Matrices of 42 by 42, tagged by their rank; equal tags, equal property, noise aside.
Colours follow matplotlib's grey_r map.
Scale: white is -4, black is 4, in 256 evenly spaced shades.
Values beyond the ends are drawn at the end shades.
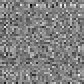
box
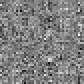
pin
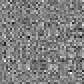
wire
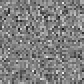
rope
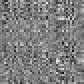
box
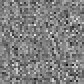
wire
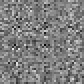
wire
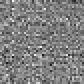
rope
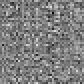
pin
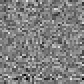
pin
